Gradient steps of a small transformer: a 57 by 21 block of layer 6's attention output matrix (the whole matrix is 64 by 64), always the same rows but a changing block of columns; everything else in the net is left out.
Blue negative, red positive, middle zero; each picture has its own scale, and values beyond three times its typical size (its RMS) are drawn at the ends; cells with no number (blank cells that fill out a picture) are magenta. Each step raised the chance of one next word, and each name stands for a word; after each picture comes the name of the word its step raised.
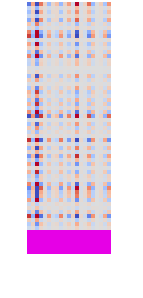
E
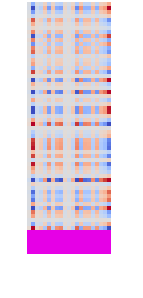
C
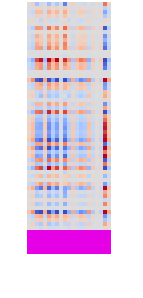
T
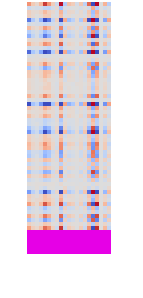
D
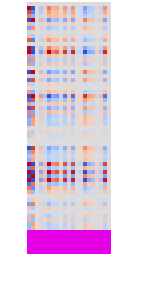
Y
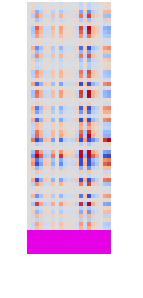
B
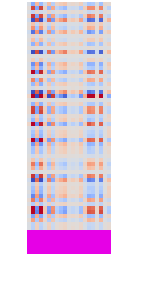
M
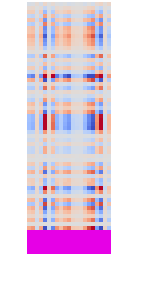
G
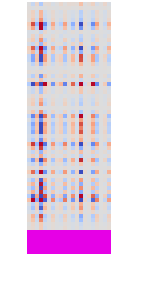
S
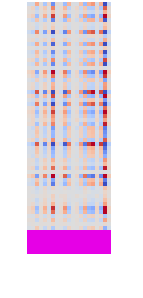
M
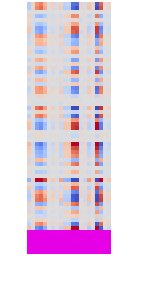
C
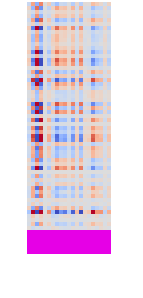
T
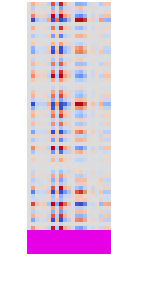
D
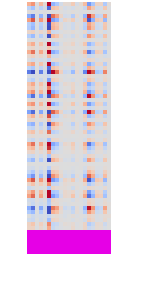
M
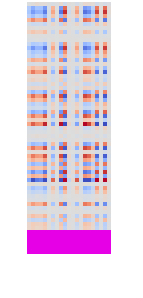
Y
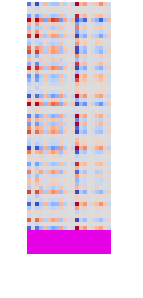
D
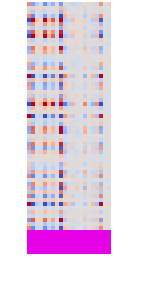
D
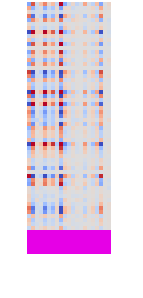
M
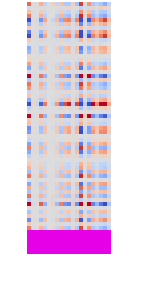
D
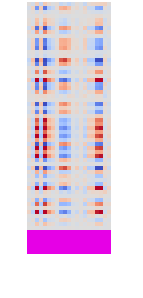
T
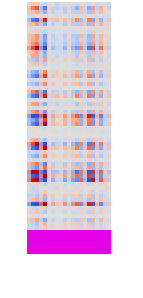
Y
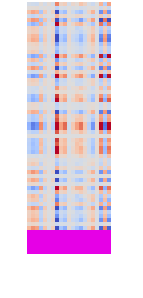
G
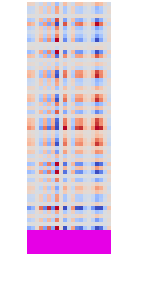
G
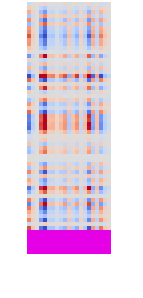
G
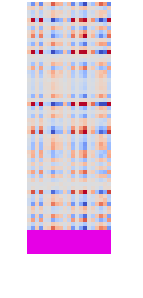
D
